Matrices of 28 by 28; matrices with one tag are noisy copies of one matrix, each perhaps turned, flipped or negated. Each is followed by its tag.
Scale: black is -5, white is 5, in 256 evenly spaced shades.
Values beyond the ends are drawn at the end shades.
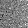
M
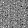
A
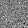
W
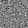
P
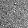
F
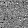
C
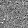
C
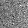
F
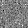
C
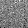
M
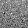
F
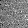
M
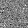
C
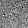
F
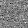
C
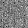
A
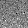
F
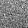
F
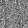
C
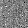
A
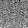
M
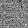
A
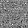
A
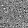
C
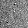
F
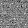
A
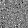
C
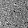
F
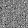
A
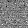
A
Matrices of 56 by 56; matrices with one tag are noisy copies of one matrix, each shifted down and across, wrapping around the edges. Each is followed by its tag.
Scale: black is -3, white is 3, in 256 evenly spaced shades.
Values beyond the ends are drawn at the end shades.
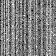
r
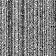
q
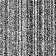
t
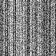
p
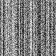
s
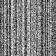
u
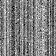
s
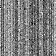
p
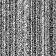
s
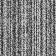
r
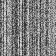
t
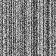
q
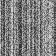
s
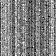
p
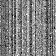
u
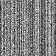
q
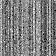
t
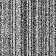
t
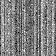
u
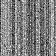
p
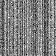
q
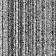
t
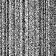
u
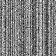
q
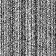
q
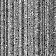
u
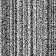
u
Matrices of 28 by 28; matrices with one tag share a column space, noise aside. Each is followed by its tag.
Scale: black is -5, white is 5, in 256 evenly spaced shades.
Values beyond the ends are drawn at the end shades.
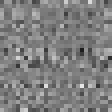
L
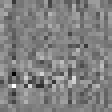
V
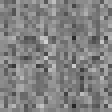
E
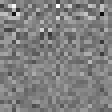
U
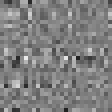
L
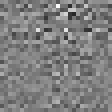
U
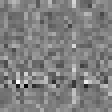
V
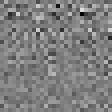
U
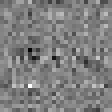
L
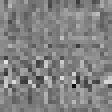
V
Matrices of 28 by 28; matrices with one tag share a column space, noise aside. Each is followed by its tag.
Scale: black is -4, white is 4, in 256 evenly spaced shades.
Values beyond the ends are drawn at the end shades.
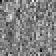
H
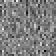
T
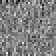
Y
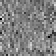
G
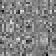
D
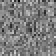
T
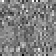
H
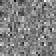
T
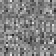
D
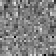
Y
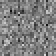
D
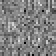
D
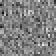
T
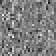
G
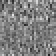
H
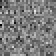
D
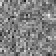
G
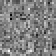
G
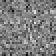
D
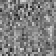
H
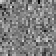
Y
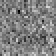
D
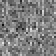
T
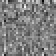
H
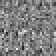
G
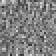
Y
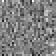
T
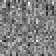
Y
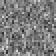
G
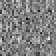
D
